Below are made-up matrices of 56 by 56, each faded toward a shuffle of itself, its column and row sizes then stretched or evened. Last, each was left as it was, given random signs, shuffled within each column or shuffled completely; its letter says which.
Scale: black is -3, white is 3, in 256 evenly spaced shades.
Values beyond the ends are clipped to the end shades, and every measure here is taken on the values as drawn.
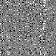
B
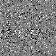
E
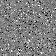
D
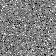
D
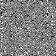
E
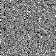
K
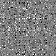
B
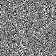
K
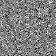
K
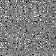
B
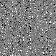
K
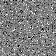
D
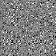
B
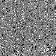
E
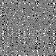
B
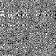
B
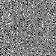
K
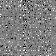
E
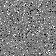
D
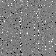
K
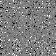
E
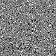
K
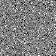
K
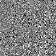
E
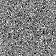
D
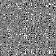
B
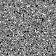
D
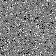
D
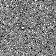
D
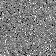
D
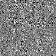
E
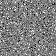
D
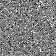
D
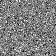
D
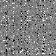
E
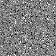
K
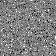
D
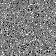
D
